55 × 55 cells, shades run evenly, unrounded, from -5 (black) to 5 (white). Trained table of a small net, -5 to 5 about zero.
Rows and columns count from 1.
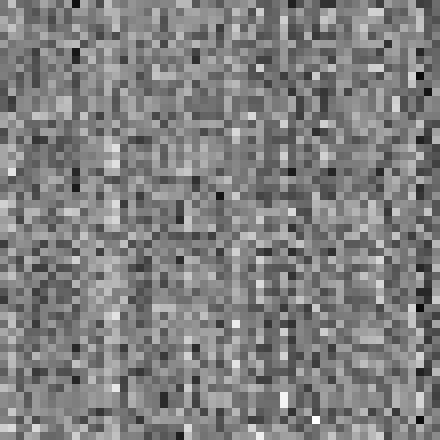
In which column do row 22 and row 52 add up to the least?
37
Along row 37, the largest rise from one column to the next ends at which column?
55
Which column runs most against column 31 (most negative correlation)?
27
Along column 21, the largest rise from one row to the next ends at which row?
52
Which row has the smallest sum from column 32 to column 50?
22
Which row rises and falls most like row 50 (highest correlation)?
51
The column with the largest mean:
14
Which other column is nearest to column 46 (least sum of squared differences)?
45
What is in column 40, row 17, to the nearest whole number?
-3
